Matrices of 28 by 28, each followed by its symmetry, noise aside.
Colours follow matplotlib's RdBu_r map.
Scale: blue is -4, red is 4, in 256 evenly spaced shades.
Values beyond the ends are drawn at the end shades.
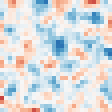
no symmetry.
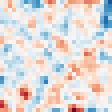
no symmetry.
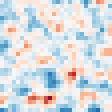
no symmetry.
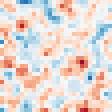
no symmetry.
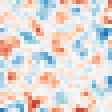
antisymmetric.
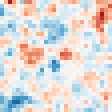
antisymmetric.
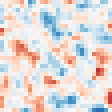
antisymmetric.
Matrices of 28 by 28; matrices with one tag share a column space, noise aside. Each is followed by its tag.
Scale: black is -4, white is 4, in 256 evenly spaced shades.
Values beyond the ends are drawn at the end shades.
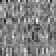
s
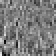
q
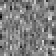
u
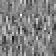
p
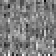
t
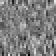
q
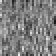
p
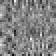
t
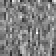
u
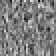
u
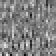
t
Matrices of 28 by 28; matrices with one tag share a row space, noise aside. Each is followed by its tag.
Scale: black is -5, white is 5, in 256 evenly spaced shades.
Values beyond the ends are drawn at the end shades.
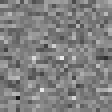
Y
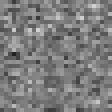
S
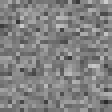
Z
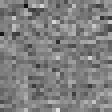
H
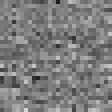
H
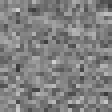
Y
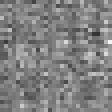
Z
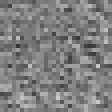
Z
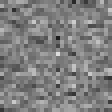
H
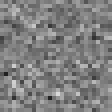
S
